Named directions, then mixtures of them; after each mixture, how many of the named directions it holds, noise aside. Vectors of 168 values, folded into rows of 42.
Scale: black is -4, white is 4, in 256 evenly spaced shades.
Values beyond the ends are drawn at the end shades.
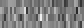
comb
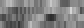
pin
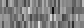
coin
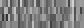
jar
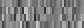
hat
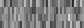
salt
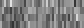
three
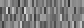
two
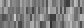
four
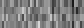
four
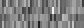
one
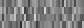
one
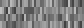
four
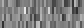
four
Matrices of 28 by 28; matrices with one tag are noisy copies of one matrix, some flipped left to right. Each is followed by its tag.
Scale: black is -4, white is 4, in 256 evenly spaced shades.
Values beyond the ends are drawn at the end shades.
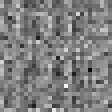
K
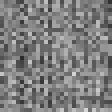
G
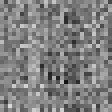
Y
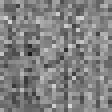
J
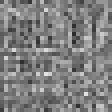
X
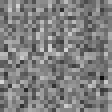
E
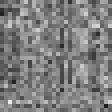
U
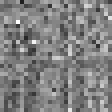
J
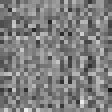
G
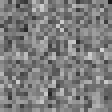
E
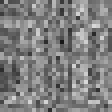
U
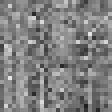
J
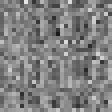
K
